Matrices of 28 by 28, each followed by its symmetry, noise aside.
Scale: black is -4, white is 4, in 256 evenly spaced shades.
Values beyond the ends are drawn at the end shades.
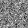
same after a half turn.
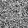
no symmetry.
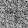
symmetric across the other diagonal.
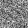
same after a half turn.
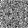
mirrored top to bottom.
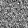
same after a half turn.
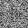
mirrored top to bottom.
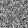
symmetric across the other diagonal.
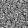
same after a half turn.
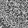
symmetric across the other diagonal.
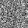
mirrored top to bottom.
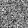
symmetric across the other diagonal.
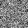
same after a half turn.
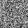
no symmetry.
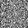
mirrored top to bottom.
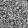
symmetric across the other diagonal.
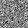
same after a half turn.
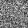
no symmetry.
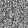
mirrored top to bottom.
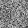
mirrored top to bottom.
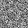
symmetric across the other diagonal.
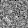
symmetric across the other diagonal.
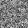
no symmetry.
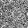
mirrored top to bottom.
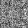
mirrored top to bottom.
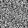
same after a half turn.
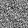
same after a half turn.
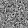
symmetric across the other diagonal.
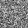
no symmetry.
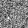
no symmetry.
